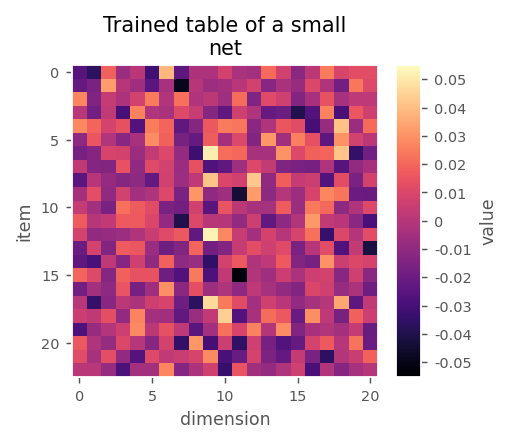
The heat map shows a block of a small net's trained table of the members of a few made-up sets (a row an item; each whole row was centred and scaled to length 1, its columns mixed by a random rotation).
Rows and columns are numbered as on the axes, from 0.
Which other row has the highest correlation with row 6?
17
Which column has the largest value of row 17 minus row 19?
9
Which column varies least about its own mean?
2
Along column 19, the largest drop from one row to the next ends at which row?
6
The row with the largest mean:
4
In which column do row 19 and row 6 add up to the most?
14
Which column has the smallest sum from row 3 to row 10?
7
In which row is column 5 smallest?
0
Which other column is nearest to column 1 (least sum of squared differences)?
15
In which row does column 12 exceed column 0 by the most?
8
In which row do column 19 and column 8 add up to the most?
20
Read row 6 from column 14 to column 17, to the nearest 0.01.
0.03 0.01 0.02 0.02
